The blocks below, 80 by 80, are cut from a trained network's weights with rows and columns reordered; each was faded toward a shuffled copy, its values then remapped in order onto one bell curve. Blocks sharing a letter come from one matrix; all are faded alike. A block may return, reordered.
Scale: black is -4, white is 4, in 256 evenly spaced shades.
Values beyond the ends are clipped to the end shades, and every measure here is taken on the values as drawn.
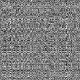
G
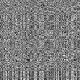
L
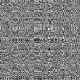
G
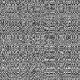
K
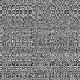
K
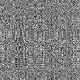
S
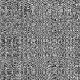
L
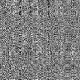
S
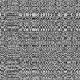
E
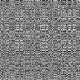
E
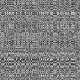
E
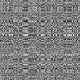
E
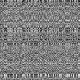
E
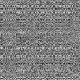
K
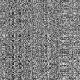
S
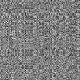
L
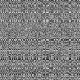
E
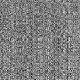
S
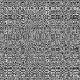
G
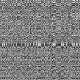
K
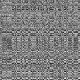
E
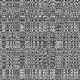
E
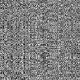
S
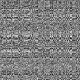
G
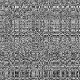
K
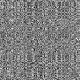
L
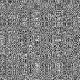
L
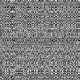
K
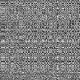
K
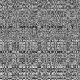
K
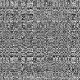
G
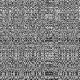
G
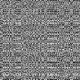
K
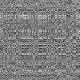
K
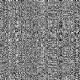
S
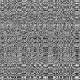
E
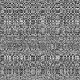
E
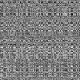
E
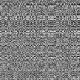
K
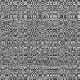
E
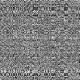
G
